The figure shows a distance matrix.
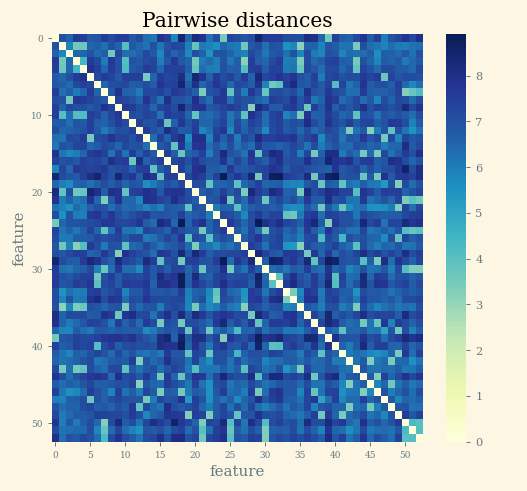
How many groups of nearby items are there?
13
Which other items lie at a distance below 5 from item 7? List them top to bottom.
21, 25, 30, 50, 51, 52
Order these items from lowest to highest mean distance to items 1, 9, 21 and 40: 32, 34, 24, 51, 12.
51, 32, 12, 34, 24
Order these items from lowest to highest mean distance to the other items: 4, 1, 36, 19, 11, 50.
1, 19, 4, 50, 11, 36
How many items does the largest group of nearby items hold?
8
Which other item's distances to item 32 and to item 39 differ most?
24
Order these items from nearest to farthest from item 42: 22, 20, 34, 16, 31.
22, 31, 34, 20, 16
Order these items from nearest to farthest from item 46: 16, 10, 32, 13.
10, 16, 13, 32
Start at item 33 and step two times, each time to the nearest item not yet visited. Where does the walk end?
23
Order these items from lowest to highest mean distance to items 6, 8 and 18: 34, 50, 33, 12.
12, 50, 33, 34
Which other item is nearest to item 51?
30
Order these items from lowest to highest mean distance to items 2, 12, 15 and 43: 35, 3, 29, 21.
35, 3, 29, 21
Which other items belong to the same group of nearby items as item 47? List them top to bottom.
5, 13
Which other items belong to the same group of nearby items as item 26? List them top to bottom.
19, 22, 38, 41, 49
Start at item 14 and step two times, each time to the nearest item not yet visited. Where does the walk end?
0
